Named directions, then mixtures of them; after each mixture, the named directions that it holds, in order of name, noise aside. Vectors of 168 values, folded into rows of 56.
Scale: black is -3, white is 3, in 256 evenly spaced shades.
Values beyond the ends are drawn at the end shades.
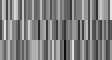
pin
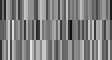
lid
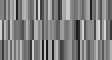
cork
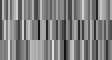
lid, pin.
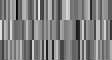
cork.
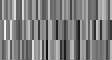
cork, pin.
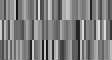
cork.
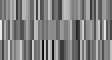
cork.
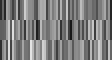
lid.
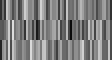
lid.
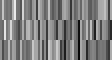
cork, pin.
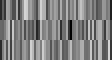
lid.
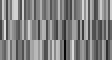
pin.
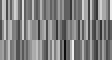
pin.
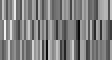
cork, pin.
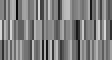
cork.
